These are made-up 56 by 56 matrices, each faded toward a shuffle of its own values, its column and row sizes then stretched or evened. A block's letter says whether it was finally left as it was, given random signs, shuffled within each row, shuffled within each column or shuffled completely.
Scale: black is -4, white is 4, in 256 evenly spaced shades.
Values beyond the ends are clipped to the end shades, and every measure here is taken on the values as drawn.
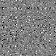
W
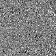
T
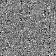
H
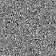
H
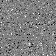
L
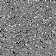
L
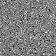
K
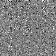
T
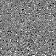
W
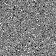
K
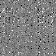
W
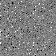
H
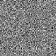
W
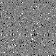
W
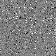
T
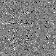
T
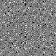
W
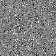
H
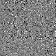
W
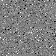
L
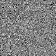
T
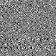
W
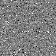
L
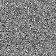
H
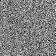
H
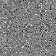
W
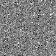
H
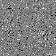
T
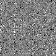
T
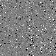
H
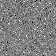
K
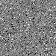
K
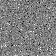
K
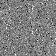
K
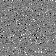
L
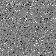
L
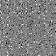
W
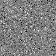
H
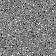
K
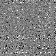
T
